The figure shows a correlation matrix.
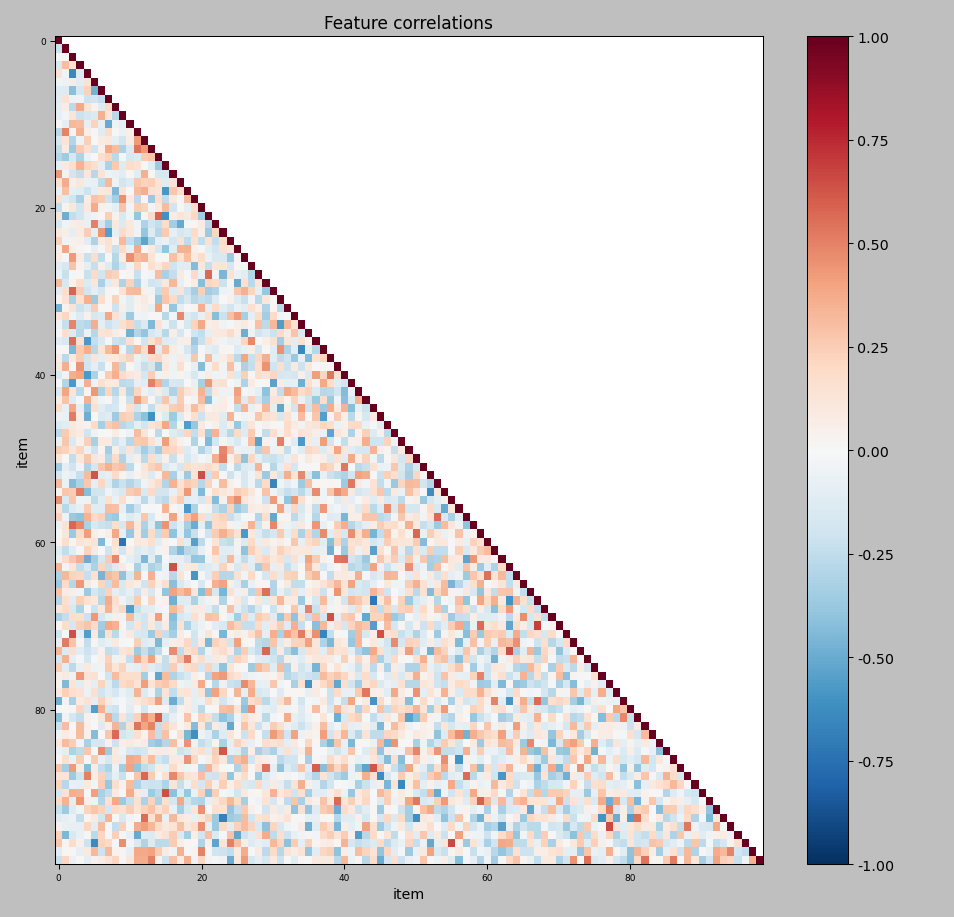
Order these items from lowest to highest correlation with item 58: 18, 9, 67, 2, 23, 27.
18, 9, 67, 23, 27, 2
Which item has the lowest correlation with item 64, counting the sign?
19
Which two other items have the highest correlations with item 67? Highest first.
70, 79
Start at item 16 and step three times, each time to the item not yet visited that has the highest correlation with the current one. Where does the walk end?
29
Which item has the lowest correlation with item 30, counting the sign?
53
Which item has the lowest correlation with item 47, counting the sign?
38
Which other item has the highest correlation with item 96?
55
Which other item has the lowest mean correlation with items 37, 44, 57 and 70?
71
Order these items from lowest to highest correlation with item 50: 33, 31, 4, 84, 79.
84, 31, 79, 33, 4
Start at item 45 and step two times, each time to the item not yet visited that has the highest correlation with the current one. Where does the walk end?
2
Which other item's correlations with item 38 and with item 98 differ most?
72
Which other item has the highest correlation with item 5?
52
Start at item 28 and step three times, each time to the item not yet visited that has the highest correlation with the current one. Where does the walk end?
81
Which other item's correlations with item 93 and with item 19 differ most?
23
